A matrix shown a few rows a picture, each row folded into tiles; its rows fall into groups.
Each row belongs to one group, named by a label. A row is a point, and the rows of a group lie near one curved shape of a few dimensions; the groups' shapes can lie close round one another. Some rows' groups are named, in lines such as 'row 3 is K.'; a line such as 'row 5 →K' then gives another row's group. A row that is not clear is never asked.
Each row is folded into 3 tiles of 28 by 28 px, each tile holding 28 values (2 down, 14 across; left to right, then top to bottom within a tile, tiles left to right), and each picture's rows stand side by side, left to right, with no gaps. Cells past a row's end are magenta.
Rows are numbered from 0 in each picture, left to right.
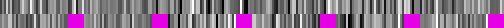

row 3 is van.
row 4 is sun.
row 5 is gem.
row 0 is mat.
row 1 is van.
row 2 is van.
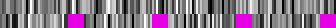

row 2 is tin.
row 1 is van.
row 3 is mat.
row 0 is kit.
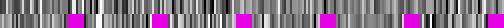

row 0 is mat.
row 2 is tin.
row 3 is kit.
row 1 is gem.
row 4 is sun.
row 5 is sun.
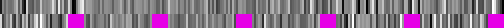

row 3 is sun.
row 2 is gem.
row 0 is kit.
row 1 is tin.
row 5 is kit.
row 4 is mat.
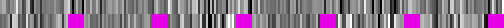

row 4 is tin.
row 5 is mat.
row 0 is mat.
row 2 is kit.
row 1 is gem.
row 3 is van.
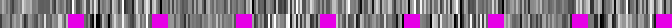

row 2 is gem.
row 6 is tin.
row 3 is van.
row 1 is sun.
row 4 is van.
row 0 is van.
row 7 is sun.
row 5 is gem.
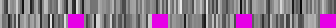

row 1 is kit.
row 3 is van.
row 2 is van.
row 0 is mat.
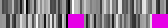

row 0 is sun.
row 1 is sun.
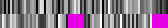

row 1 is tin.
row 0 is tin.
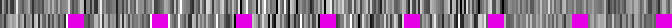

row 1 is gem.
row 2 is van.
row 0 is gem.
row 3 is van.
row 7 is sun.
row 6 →van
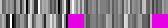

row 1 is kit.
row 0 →sun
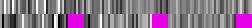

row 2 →kit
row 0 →tin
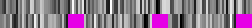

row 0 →mat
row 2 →sun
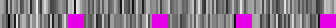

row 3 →tin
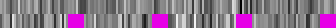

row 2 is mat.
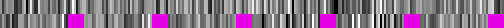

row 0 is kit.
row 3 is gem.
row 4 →van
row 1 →kit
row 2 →tin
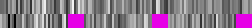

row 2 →van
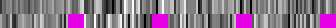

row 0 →kit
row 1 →van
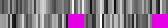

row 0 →mat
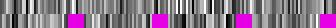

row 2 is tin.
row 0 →kit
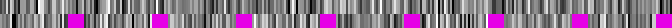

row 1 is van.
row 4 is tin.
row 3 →tin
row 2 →van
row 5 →tin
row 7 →mat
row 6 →tin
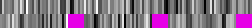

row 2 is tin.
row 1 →gem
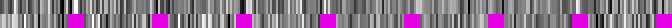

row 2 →kit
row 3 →sun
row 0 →sun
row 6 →kit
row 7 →mat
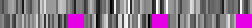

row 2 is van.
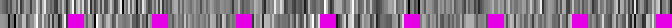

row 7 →kit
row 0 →mat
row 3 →van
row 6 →sun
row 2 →tin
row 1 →sun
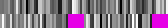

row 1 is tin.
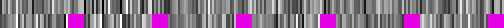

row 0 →gem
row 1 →tin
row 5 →van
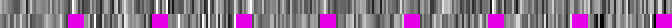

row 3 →kit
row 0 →kit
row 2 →gem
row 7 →sun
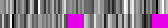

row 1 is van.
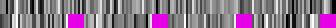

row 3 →kit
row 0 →gem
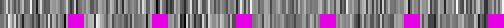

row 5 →tin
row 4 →kit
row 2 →mat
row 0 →mat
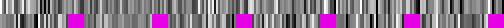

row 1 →gem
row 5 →mat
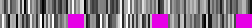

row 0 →tin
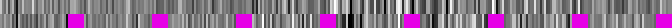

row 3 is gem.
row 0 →gem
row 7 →sun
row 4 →sun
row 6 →mat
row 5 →kit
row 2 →van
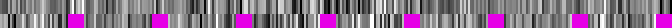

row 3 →sun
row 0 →mat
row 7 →mat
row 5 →van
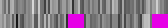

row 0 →van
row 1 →kit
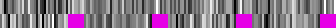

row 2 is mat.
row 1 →kit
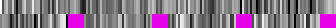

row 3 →tin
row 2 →mat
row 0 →gem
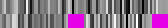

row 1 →tin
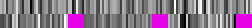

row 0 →mat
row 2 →gem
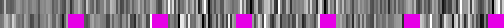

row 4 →gem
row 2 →gem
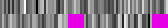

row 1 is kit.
